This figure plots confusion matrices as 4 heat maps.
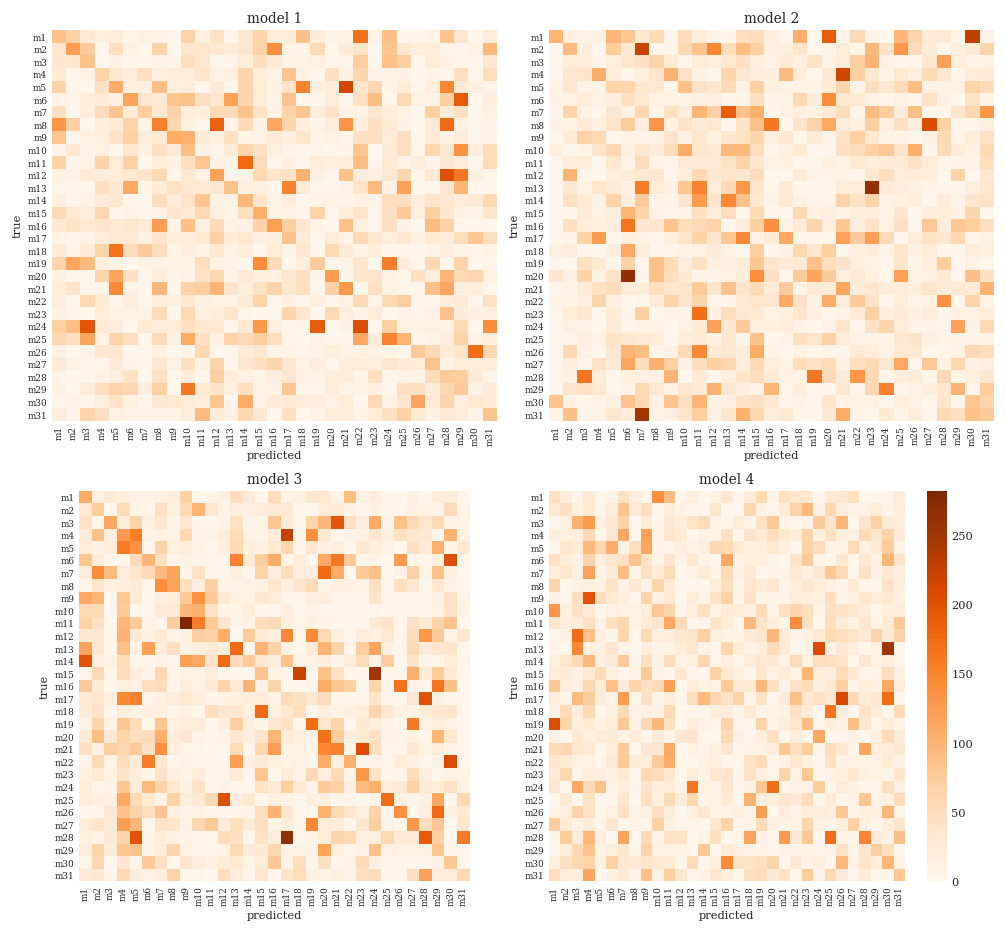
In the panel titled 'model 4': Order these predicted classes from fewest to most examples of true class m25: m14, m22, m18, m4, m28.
m14, m22, m4, m28, m18
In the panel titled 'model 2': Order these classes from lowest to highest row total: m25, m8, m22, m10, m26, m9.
m25, m9, m26, m22, m10, m8
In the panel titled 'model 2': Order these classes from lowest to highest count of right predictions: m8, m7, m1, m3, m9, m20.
m3, m9, m7, m20, m1, m8
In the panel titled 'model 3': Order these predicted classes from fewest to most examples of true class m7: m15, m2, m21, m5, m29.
m5, m15, m29, m21, m2
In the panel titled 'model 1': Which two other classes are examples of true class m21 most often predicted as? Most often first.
m5, m28
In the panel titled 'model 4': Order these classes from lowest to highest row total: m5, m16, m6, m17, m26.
m26, m6, m5, m16, m17
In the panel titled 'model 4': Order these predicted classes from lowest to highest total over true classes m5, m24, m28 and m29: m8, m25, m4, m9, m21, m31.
m8, m31, m21, m25, m9, m4
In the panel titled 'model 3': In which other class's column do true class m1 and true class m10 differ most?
m22
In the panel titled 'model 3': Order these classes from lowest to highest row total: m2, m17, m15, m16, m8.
m2, m8, m17, m15, m16
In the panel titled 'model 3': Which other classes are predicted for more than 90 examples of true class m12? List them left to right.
m4, m17, m19, m28
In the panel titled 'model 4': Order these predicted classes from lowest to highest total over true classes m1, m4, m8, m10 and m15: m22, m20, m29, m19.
m29, m20, m22, m19
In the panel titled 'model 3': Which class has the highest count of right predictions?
m28
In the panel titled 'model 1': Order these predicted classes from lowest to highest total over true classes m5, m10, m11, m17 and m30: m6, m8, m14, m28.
m6, m8, m28, m14
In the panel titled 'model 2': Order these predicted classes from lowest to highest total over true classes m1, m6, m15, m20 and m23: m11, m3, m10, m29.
m29, m10, m3, m11
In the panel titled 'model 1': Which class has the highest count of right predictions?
m8
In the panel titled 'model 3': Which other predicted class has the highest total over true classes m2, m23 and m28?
m17
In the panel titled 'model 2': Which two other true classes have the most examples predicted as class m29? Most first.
m24, m16
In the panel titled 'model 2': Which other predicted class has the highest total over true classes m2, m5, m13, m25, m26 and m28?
m7
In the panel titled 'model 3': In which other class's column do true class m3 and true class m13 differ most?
m21
